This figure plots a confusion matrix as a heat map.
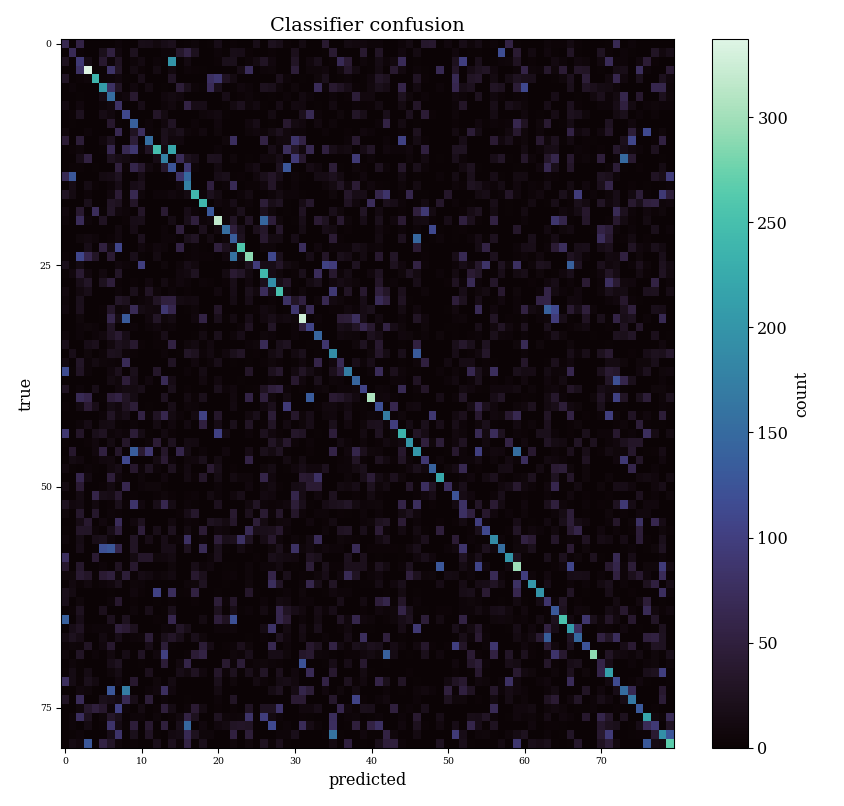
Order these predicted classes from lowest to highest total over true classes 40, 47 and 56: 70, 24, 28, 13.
28, 70, 13, 24
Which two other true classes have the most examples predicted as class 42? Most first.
69, 17
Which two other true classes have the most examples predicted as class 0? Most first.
65, 37
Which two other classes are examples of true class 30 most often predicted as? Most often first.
63, 64
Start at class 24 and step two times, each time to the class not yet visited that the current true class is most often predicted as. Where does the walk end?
46
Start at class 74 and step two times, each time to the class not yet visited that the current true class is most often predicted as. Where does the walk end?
72
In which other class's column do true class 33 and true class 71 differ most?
78
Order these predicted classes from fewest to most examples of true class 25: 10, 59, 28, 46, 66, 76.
76, 28, 46, 59, 10, 66
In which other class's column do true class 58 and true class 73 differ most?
8
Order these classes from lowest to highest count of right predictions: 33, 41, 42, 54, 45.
54, 41, 33, 42, 45
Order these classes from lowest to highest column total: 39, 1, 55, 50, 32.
50, 1, 55, 39, 32
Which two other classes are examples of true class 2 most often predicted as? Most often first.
14, 52
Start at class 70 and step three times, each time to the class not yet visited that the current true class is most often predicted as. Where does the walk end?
32
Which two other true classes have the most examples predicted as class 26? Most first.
20, 76
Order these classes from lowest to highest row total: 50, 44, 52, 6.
6, 50, 52, 44
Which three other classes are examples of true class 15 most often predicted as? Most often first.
16, 1, 79
